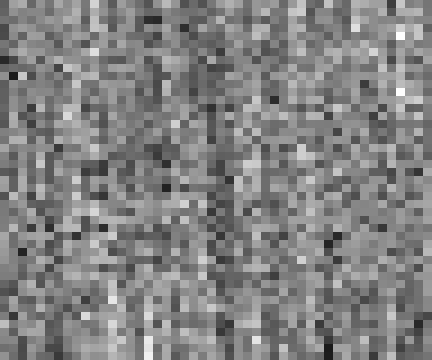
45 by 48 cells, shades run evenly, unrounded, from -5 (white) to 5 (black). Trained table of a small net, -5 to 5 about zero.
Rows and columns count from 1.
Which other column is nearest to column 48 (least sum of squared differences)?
16
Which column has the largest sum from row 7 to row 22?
24
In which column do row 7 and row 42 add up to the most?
25
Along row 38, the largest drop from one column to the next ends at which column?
13
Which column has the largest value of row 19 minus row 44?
17
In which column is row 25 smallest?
9
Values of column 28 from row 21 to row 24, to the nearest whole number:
-3 -2 0 -1
